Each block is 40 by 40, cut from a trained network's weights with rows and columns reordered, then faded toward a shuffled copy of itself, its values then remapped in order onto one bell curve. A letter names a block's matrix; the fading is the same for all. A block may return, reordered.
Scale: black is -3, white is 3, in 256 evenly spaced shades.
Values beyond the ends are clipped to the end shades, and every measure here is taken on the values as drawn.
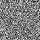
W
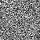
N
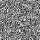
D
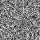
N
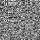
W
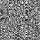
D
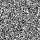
N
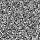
N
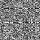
W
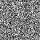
D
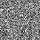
D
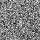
N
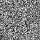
N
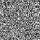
D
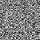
W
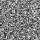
D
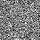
D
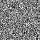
N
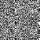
D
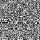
W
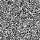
N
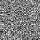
W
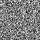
N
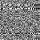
W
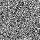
N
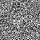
D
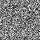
N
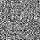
W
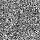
D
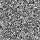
N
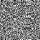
W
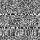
W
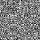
W
